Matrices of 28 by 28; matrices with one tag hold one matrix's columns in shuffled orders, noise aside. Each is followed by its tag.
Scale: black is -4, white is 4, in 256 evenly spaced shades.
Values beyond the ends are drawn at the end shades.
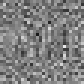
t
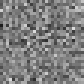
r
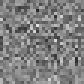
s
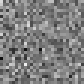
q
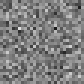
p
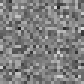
p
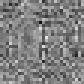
t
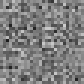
r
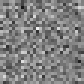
p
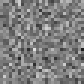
q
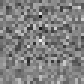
s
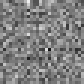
q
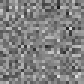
p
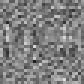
t
